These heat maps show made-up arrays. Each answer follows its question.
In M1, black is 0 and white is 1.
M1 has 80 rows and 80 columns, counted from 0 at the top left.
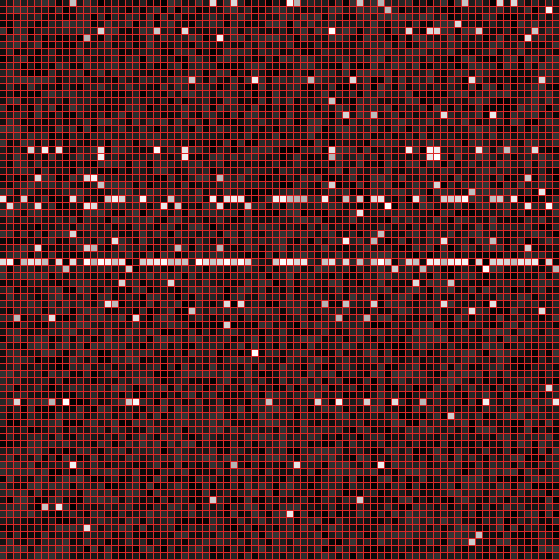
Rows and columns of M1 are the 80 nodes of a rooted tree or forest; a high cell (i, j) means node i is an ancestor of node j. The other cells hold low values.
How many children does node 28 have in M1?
6
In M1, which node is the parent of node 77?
27
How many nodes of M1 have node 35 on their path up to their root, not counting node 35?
6
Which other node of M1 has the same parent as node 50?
44
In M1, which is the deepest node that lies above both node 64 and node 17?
40
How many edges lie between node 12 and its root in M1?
6
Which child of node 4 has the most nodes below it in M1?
22
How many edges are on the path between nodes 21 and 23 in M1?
3
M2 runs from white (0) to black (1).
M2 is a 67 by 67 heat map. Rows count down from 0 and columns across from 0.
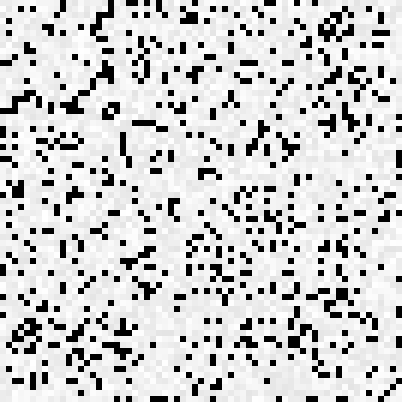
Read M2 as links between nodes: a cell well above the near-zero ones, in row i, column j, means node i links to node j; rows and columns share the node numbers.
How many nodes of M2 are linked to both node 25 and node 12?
0
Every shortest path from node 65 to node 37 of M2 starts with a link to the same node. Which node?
node 61
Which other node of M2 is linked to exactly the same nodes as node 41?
node 48
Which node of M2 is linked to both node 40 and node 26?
node 47
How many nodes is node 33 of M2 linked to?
9
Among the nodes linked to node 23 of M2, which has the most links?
node 13
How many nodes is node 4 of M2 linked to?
10
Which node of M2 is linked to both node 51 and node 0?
node 49
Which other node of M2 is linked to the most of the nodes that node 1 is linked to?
node 17
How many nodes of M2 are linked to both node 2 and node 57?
7
